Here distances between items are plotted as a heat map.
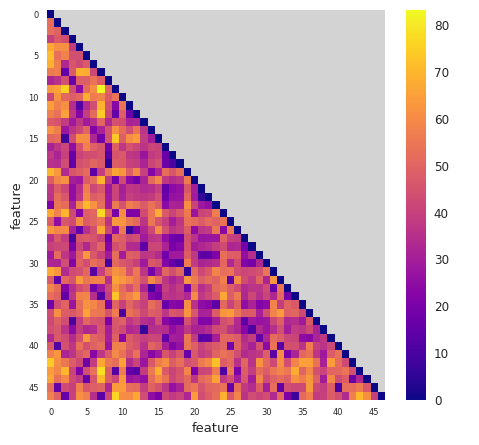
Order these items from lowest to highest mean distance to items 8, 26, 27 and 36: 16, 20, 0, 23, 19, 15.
16, 20, 23, 0, 15, 19
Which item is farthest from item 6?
0
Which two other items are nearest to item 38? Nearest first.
13, 28
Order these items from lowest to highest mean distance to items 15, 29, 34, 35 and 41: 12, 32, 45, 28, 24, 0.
28, 0, 45, 32, 12, 24
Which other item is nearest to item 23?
35
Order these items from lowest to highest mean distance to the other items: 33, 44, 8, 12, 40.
8, 33, 40, 12, 44
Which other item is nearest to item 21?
22
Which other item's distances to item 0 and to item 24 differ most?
43
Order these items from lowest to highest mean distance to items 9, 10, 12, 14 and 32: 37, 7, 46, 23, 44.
37, 44, 23, 46, 7
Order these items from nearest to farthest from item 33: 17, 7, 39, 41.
41, 7, 17, 39
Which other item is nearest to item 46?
34
